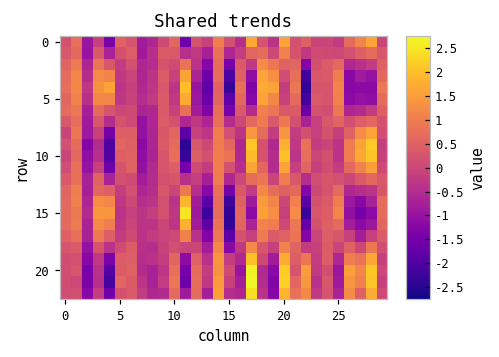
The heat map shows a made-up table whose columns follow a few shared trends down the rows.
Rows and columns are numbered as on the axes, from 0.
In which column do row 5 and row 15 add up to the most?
11
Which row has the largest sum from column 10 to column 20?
10
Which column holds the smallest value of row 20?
4
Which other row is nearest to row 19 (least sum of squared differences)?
22
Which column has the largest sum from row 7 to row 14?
20
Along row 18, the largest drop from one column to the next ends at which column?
15
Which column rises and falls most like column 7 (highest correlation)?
21
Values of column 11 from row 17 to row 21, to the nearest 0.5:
1 0 -1 -1.5 -1.5
